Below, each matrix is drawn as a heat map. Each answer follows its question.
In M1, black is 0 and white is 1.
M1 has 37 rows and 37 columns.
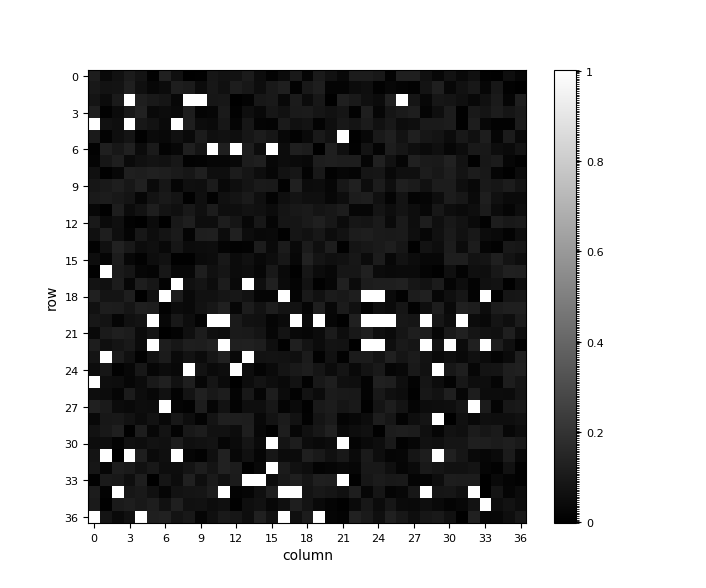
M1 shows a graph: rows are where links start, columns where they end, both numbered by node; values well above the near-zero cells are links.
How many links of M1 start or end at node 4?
4
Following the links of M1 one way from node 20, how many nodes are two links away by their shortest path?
9
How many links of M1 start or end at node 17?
4
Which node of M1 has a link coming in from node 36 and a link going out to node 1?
node 16
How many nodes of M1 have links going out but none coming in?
7
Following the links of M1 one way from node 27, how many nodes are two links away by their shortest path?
3
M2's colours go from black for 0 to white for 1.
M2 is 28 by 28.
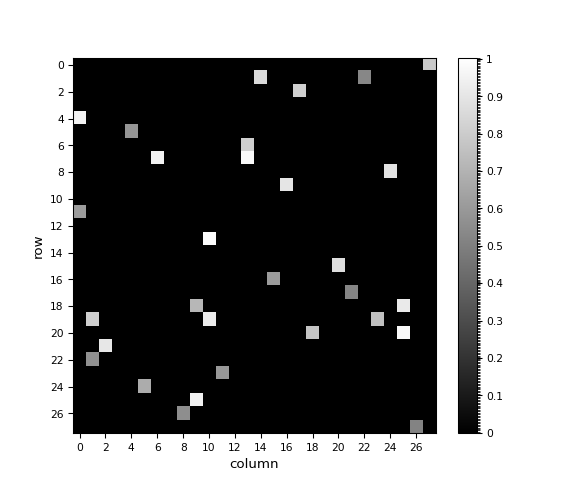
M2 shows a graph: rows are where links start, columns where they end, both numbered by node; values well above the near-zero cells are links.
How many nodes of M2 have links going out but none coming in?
2
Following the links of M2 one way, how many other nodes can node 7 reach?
3
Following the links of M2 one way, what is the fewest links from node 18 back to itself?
5
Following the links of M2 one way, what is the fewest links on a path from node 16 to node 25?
3
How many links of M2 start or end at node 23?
2
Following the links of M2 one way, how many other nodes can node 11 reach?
7
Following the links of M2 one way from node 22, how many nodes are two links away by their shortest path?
1
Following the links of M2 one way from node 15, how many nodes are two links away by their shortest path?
2
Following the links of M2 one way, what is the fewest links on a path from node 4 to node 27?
2
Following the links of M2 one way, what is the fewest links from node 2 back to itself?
3
